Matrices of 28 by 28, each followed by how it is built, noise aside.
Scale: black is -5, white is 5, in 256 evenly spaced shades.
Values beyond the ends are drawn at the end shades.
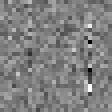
uneven columns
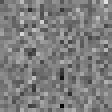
uneven columns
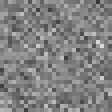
Toeplitz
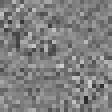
block diagonal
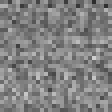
repeating columns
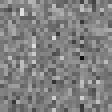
uneven columns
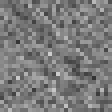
Toeplitz
